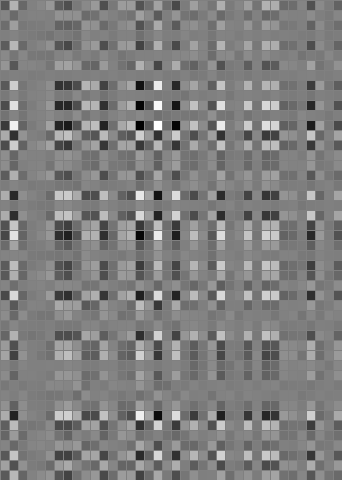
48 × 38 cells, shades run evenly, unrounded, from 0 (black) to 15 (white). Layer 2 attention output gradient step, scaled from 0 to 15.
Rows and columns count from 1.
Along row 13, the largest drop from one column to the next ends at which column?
16
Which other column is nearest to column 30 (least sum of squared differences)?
25
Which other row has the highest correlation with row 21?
32
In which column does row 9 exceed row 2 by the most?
18
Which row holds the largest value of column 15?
13
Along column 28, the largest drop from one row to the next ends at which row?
14
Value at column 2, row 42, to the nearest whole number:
2
